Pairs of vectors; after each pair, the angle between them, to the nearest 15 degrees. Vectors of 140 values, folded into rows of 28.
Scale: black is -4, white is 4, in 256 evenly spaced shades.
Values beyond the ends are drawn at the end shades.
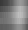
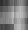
30 degrees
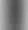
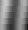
60 degrees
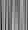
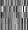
60 degrees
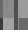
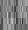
45 degrees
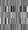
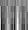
75 degrees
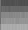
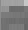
135 degrees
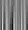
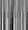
15 degrees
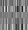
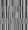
60 degrees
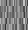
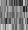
45 degrees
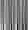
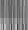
30 degrees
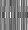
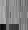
105 degrees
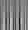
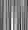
75 degrees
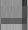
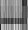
30 degrees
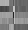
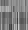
120 degrees
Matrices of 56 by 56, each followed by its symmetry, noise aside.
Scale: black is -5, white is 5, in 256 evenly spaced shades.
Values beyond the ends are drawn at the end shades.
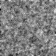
antisymmetric.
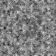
mirrored top to bottom.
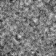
symmetric across the other diagonal.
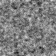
same after a half turn.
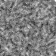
symmetric across the other diagonal.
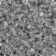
symmetric across the other diagonal.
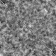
symmetric across the other diagonal.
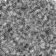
symmetric across the other diagonal.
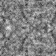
mirrored top to bottom.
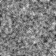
no symmetry.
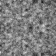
mirrored top to bottom.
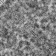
symmetric.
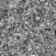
antisymmetric.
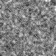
symmetric across the other diagonal.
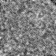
symmetric across the other diagonal.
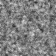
same after a half turn.
